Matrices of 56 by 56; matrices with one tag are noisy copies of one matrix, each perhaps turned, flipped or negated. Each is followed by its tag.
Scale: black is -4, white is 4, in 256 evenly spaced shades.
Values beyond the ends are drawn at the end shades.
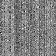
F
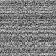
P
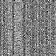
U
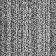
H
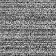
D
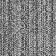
D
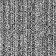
D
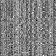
P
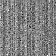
D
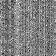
F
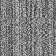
P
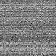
F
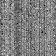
F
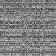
D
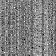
U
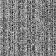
D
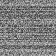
H
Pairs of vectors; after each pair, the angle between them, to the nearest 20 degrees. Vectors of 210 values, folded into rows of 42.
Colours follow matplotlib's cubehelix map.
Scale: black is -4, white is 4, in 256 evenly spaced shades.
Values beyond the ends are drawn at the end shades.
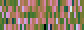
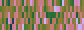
80 degrees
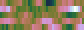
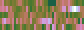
40 degrees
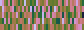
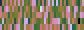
120 degrees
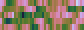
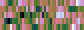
40 degrees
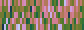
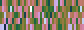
140 degrees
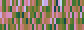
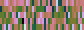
100 degrees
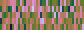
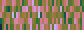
60 degrees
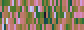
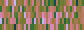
120 degrees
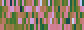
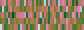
80 degrees
